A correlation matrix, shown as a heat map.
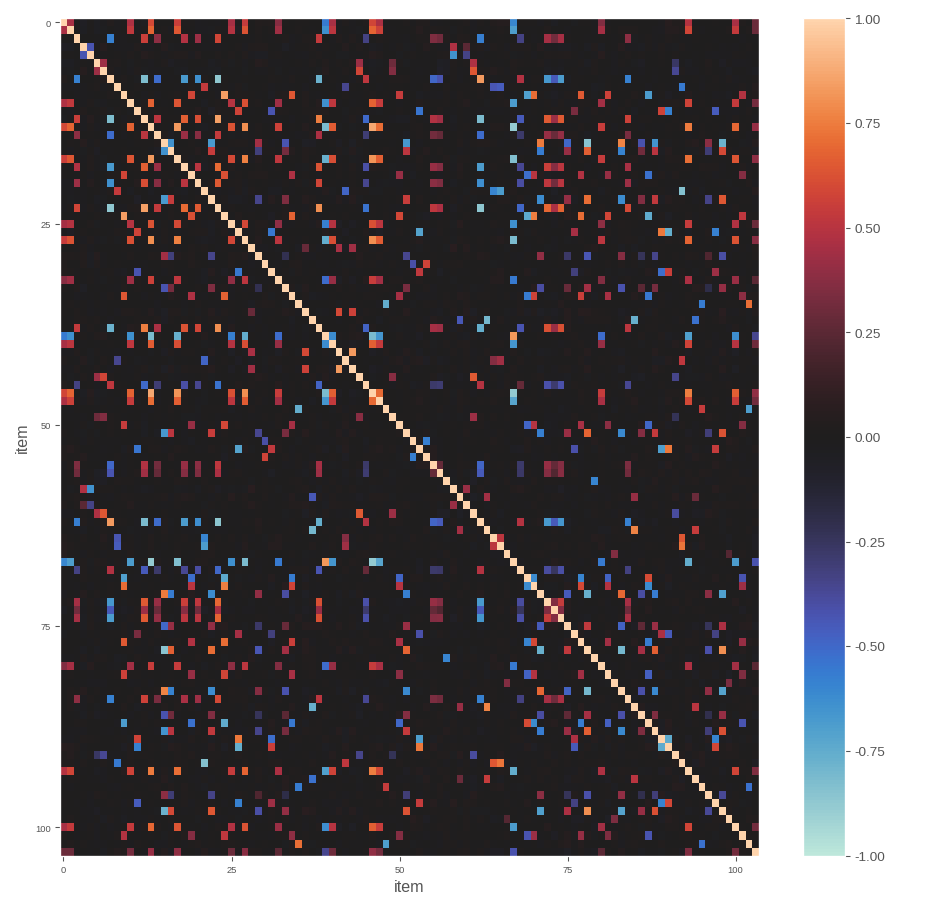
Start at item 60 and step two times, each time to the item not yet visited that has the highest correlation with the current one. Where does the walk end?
3
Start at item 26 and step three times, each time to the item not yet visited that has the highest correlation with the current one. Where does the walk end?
76
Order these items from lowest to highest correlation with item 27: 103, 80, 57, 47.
57, 103, 80, 47
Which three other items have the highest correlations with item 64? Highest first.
92, 65, 42
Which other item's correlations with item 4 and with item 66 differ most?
58
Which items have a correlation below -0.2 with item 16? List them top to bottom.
15, 29, 71, 83, 96
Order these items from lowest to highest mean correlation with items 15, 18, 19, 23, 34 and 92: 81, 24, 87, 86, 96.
87, 86, 96, 81, 24
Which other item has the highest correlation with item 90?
53
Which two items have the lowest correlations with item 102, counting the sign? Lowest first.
48, 95
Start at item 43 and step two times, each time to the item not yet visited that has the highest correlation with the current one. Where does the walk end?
36
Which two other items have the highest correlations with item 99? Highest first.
82, 66
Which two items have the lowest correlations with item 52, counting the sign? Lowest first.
54, 30
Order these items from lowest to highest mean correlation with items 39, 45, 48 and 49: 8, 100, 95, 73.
100, 73, 8, 95
